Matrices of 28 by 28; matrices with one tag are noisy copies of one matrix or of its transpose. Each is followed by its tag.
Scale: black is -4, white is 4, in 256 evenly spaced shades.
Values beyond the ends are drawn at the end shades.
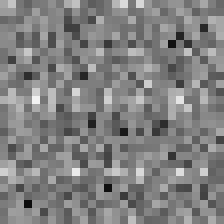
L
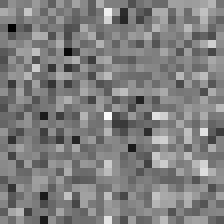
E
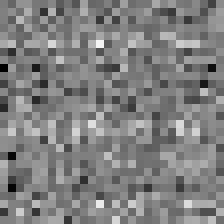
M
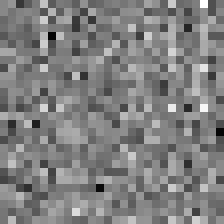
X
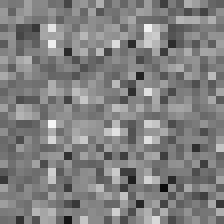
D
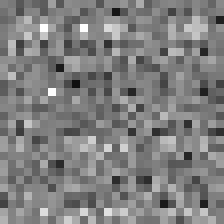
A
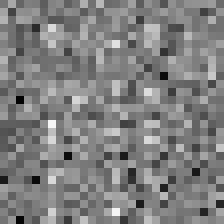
D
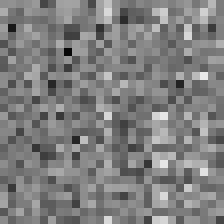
E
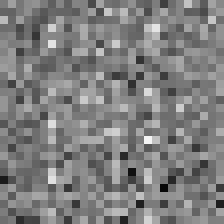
D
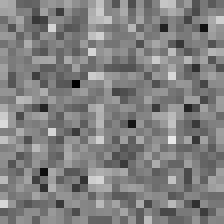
L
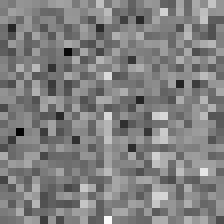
E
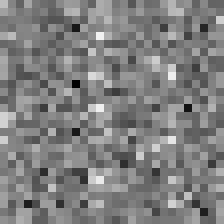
L
